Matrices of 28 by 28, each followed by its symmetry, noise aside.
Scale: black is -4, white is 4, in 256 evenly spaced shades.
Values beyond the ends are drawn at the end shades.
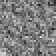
antisymmetric.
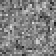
symmetric.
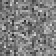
mirrored top to bottom.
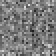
mirrored top to bottom.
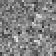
symmetric.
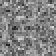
mirrored top to bottom.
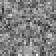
mirrored left to right.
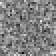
same after a half turn.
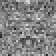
mirrored left to right.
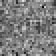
mirrored top to bottom.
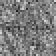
same after a half turn.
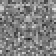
mirrored left to right.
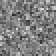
symmetric across the other diagonal.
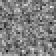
antisymmetric.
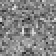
mirrored left to right.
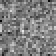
mirrored top to bottom.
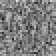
mirrored top to bottom.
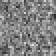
mirrored top to bottom.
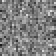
mirrored top to bottom.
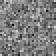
symmetric.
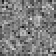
symmetric across the other diagonal.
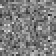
mirrored top to bottom.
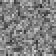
same after a half turn.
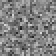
mirrored top to bottom.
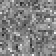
symmetric.
